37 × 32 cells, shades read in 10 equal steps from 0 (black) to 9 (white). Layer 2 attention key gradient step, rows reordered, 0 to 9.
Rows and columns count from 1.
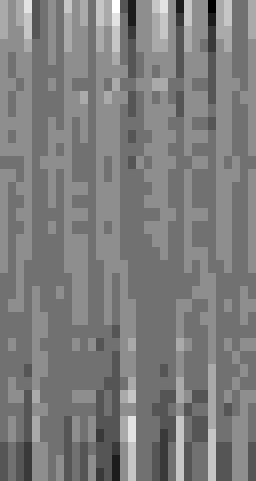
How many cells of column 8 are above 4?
5
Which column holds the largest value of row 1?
15
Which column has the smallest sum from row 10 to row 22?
17
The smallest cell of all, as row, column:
1, 27
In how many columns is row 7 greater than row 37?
18
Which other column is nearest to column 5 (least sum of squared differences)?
16
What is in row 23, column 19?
4
